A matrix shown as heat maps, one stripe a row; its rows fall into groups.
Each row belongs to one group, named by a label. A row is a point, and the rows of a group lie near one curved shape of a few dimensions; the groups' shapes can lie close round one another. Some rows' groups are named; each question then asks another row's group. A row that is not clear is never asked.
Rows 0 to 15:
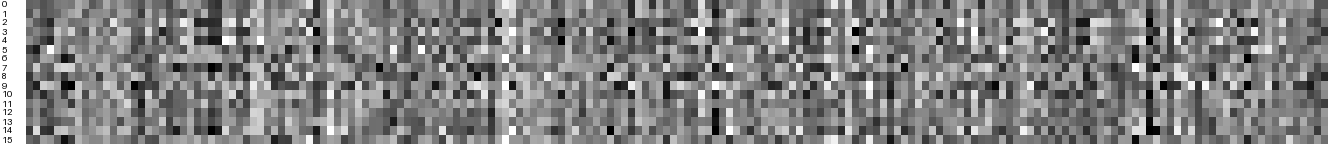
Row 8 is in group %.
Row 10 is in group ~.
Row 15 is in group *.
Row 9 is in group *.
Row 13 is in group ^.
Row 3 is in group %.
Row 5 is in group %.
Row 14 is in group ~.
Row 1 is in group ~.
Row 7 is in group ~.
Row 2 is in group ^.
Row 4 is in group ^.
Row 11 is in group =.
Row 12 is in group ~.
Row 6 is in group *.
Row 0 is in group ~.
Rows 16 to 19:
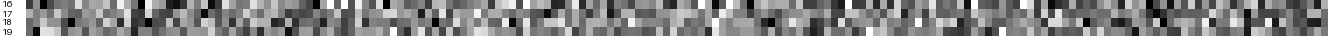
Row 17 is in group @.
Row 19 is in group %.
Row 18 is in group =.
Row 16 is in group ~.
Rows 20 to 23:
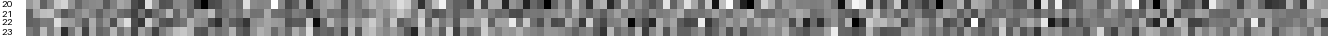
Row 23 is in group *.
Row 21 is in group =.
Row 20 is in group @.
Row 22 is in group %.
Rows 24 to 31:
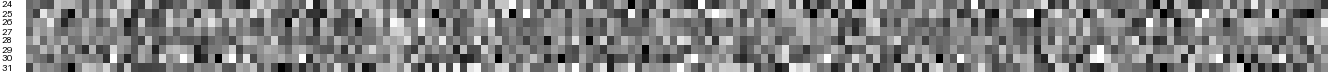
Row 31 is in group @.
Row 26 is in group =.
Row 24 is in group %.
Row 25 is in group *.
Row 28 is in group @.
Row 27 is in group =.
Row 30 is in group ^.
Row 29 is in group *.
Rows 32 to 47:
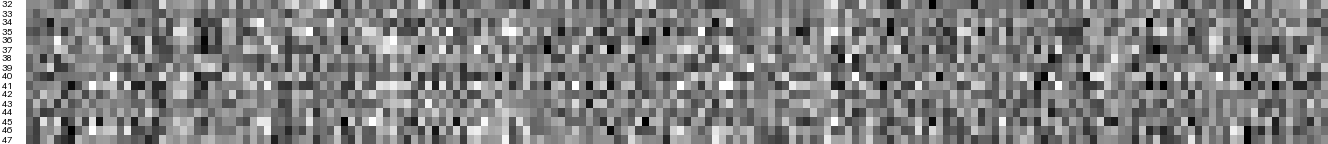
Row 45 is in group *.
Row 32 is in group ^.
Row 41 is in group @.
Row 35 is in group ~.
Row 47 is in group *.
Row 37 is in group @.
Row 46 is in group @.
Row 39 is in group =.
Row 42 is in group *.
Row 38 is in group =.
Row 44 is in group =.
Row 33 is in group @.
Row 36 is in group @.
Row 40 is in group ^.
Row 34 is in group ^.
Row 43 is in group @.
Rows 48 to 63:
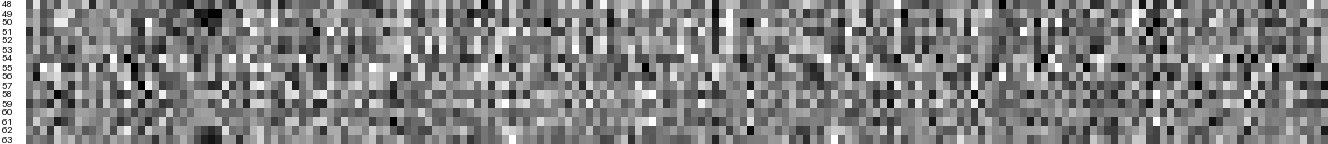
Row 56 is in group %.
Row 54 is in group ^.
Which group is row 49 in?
~
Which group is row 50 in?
@
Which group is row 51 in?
~
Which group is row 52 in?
@
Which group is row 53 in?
@
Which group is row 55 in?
*
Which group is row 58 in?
^
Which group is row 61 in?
^
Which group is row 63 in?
~
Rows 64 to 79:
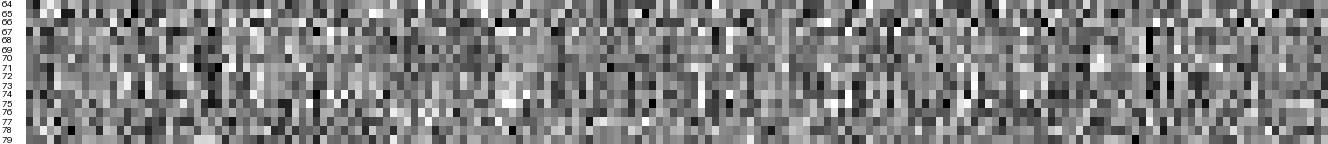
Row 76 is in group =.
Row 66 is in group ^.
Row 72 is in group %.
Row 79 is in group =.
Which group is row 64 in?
%
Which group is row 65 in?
*
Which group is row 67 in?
~
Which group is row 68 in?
^
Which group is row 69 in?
^
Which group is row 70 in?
*
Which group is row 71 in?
^
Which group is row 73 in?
%
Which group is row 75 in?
~
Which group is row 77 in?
@
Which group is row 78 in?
=
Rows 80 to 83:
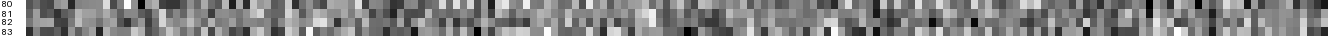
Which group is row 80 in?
=
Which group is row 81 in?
^
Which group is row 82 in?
^
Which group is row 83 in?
%
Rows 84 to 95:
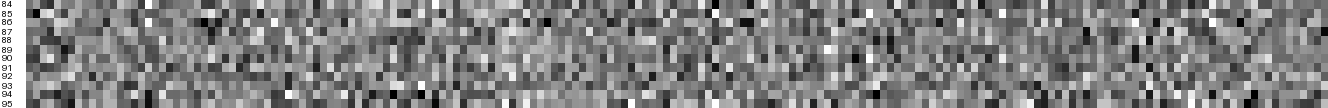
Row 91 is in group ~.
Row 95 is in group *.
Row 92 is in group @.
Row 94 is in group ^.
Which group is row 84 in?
=
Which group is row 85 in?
%
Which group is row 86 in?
@
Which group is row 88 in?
^
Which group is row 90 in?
%
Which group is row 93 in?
=
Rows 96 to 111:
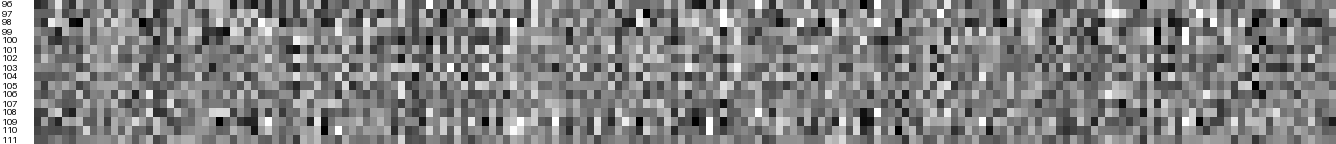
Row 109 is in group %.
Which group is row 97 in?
*
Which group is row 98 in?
*
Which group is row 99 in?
^
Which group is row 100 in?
^
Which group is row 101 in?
@
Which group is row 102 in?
^
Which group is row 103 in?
@
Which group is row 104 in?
~
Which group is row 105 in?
@
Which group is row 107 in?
^
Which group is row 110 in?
~
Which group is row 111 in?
*
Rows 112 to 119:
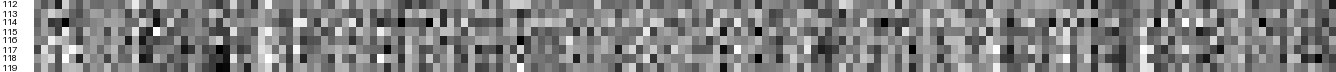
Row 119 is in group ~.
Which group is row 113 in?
=
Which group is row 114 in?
^
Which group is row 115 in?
=
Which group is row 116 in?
=
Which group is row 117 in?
~
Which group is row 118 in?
=
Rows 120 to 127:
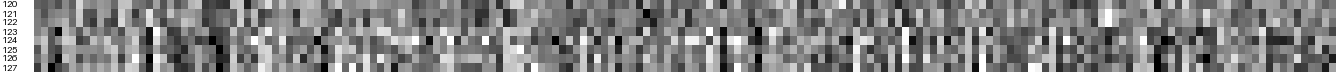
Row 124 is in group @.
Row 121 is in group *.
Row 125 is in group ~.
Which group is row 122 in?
*
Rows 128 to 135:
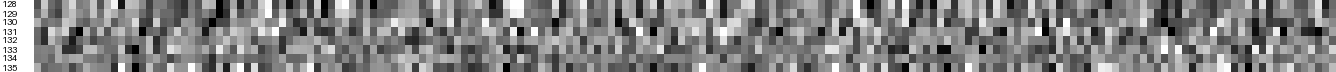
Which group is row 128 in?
~
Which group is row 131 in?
*
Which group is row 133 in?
^
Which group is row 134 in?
@
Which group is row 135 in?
^
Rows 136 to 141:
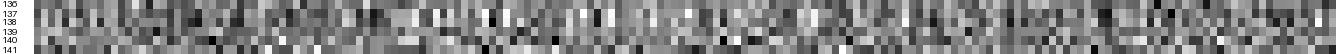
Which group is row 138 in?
@
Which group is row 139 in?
=
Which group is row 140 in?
@
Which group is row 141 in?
%
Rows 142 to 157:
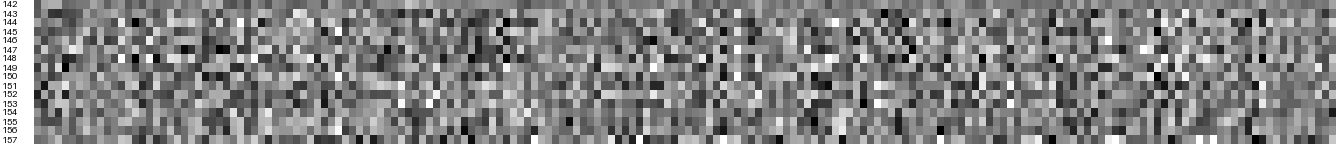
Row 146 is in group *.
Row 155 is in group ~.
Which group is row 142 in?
=
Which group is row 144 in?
^
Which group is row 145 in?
~
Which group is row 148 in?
^
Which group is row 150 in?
~
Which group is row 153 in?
%
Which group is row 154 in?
%
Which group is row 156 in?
^
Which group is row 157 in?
*
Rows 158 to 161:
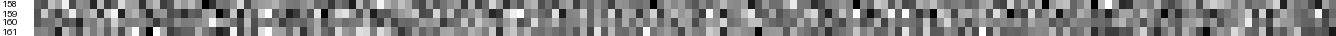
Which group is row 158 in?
*
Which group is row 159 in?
~
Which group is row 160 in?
=
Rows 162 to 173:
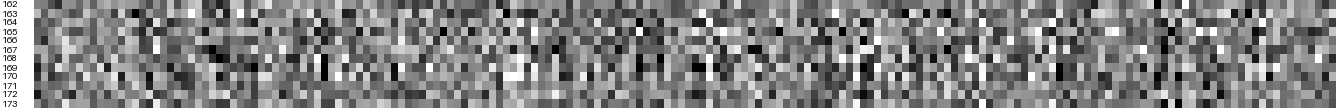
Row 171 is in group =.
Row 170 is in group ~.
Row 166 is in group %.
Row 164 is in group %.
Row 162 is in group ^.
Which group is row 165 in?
*
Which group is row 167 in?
@
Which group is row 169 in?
%
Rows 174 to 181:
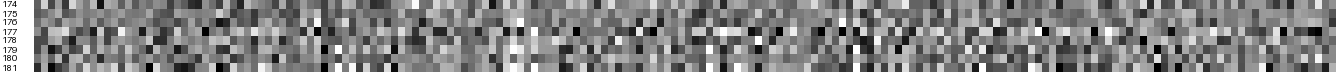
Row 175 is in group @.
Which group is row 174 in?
@
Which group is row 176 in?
~
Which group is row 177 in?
*
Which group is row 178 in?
%
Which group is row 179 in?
~
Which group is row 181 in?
~
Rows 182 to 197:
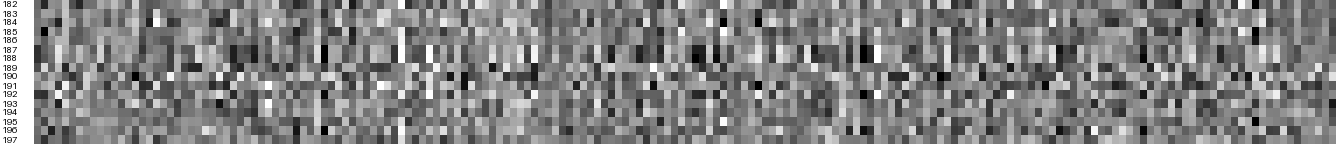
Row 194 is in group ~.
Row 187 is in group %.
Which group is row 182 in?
@
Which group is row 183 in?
=
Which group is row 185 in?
@
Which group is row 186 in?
@
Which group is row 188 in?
%
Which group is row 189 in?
@
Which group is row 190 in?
^
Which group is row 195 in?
@
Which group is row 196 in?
=
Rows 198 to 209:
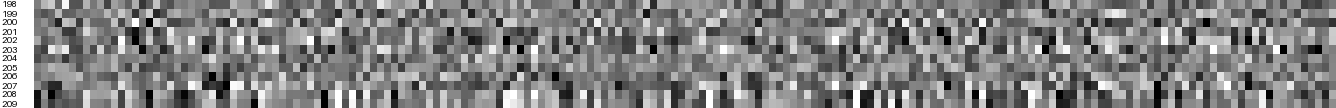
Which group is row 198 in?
=
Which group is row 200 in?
=
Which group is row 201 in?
^
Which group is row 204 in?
=
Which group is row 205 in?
=
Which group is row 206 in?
@
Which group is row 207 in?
^
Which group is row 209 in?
~
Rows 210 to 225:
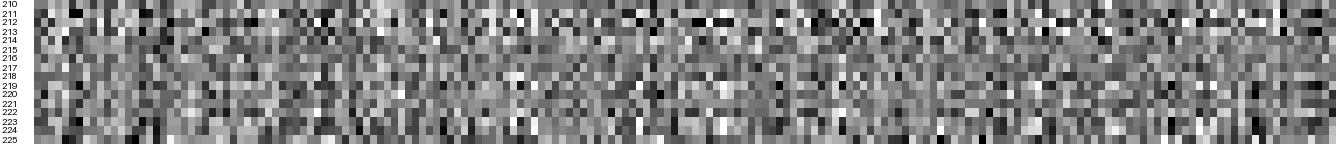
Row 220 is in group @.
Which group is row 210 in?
*
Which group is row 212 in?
%
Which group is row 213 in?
*
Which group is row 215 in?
=
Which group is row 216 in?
*
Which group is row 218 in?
~
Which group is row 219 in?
*
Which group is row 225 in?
^
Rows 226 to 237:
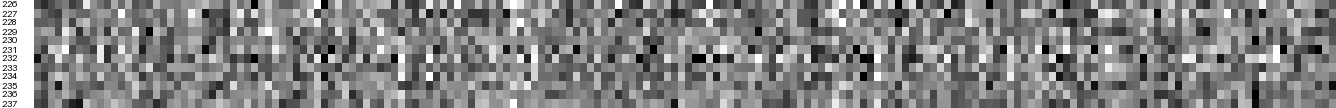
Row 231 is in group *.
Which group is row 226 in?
~
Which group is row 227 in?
^
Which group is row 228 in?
~
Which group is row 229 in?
=
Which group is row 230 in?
@
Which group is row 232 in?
%
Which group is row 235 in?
%
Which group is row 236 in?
@
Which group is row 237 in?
*
